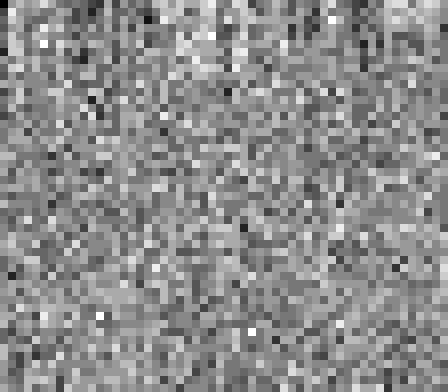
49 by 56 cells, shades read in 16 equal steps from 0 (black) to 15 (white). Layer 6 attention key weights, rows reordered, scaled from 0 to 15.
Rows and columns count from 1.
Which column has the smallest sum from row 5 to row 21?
46
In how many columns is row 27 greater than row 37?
17
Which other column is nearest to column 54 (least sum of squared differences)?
14
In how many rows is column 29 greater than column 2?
18
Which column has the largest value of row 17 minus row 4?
45
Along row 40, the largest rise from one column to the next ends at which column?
6
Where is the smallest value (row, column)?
1, 1
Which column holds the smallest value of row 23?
31
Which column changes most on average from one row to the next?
43
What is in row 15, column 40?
8
